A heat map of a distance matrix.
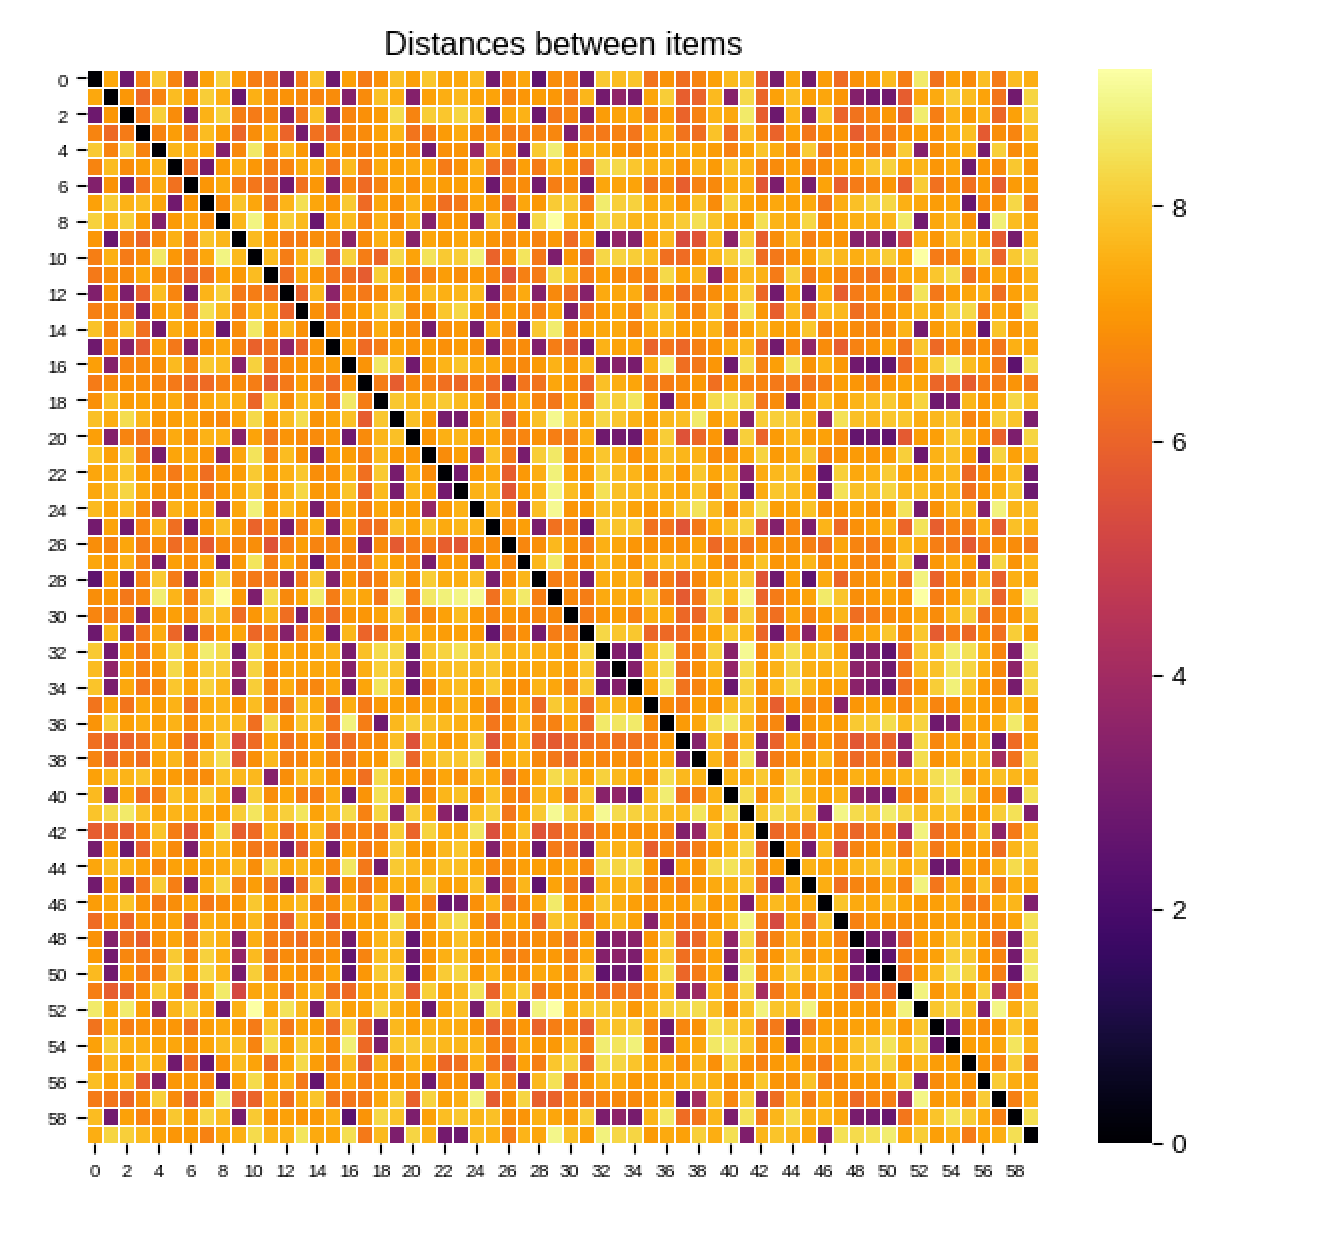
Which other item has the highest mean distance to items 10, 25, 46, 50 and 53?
52
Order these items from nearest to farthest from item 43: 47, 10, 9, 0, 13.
0, 47, 13, 10, 9
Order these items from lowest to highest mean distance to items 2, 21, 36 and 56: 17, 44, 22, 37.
44, 17, 37, 22
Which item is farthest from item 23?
29
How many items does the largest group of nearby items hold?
12
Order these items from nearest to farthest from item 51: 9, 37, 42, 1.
37, 42, 9, 1
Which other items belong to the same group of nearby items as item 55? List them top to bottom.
5, 7
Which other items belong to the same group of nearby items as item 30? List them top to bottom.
3, 13
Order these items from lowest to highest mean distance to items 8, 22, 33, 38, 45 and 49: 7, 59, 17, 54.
17, 59, 7, 54
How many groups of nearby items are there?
12
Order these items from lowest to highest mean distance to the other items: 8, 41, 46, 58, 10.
58, 46, 8, 10, 41
